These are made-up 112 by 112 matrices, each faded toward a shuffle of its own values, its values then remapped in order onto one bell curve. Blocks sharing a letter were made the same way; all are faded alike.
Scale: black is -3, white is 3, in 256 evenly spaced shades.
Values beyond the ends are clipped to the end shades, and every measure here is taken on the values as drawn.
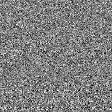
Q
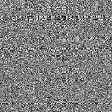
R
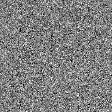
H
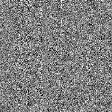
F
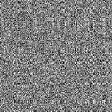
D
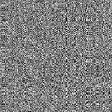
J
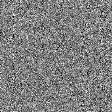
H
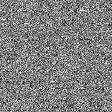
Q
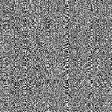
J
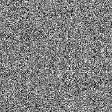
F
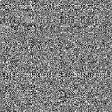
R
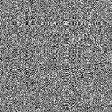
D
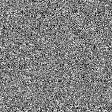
Q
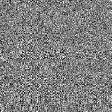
R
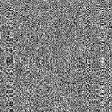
J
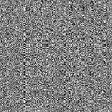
J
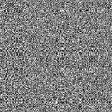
D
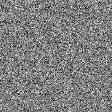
Q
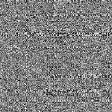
R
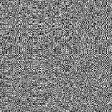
J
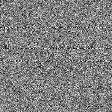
Q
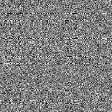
R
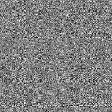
R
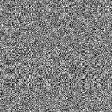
D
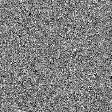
H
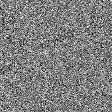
H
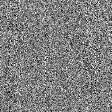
H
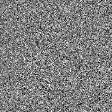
H
